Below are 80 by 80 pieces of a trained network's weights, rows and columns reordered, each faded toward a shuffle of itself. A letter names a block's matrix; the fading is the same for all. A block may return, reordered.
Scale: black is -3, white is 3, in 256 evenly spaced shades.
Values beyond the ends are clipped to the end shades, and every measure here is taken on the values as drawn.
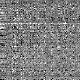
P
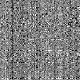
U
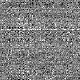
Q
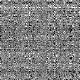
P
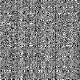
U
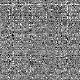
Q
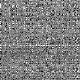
P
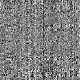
U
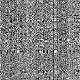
U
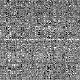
Q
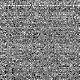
Q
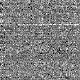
Q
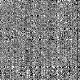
U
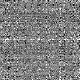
Q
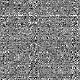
Q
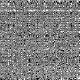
P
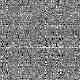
P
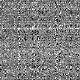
P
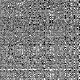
P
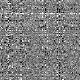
P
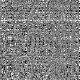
P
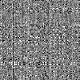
U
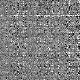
P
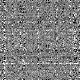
P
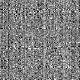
U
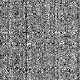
U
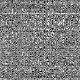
Q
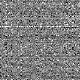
Q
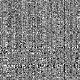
U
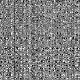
U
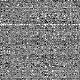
Q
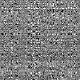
P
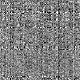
U
